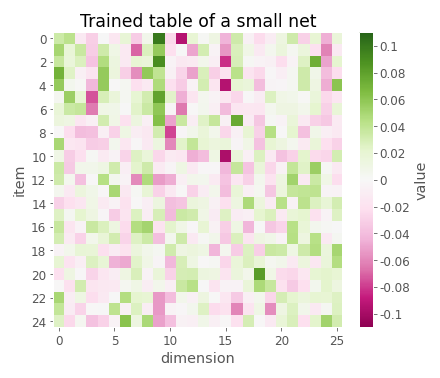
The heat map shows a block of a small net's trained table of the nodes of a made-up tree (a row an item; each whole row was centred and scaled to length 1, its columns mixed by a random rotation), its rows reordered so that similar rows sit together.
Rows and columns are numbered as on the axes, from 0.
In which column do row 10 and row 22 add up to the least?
15
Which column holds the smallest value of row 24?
9
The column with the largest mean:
0
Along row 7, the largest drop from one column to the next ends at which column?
10
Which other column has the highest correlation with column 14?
16
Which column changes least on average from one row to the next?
24
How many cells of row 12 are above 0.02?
5
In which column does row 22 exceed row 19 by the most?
6
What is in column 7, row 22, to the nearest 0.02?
0.02
